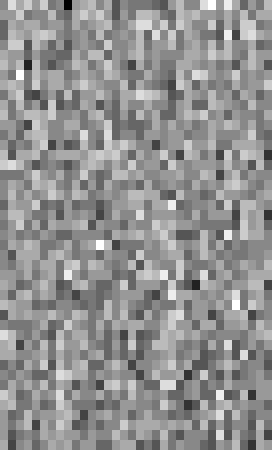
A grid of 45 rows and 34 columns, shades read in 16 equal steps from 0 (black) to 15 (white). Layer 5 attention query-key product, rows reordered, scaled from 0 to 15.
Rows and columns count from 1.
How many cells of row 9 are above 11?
4
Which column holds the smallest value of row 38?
24
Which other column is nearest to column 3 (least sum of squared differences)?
25
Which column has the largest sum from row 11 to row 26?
5
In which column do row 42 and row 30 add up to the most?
30
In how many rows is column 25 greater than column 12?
17
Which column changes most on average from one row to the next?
13
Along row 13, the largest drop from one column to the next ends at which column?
15
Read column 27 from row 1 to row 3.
15 9 12
